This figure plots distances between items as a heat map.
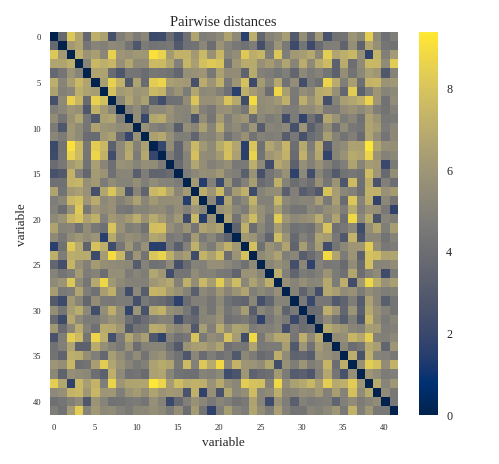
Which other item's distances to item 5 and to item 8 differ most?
24
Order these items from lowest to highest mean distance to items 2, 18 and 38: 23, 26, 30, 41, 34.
26, 41, 30, 34, 23
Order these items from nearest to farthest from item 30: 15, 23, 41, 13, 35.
35, 41, 15, 23, 13
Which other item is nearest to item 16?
18
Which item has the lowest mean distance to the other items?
29
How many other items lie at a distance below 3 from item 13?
5
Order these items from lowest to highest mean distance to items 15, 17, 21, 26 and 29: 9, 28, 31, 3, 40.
31, 40, 9, 28, 3
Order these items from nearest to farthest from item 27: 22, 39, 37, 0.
0, 37, 39, 22
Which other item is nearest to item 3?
34
